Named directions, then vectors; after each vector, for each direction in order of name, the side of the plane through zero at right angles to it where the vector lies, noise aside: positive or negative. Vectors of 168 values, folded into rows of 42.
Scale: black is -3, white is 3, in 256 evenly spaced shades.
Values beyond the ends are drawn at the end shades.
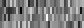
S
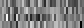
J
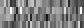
positive, negative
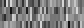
negative, positive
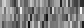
positive, negative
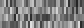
positive, negative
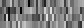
positive, positive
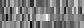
negative, positive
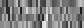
positive, positive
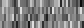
positive, negative
